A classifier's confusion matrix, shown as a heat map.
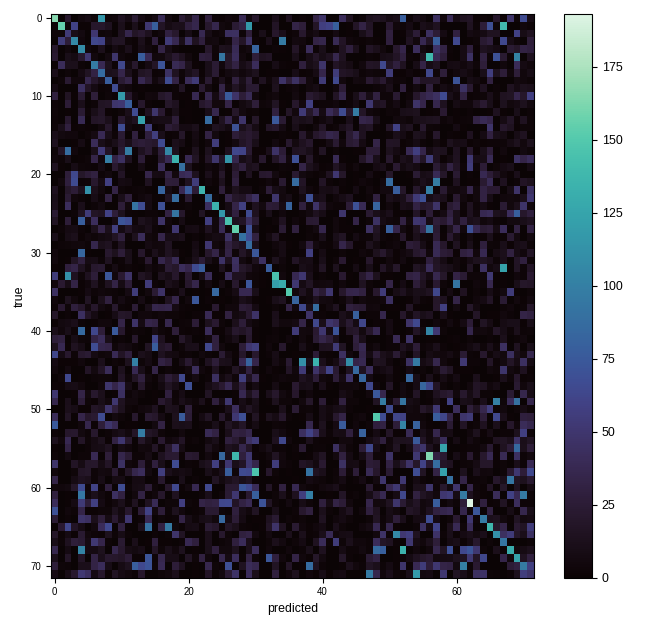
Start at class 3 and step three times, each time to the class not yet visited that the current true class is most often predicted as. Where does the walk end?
2
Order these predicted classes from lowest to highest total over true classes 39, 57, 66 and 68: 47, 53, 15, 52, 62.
47, 15, 62, 53, 52
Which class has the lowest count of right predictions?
41
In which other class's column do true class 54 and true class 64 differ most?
25
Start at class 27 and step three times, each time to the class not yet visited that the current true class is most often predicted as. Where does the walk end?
18
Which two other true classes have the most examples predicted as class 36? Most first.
21, 18
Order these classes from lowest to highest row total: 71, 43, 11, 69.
43, 11, 71, 69
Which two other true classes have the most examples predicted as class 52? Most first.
68, 49
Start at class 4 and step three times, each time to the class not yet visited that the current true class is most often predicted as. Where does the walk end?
45
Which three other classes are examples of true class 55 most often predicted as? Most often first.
58, 69, 47
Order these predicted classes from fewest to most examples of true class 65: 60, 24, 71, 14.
24, 60, 71, 14
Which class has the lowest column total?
31
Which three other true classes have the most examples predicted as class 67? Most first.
1, 32, 3
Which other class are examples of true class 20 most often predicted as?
3
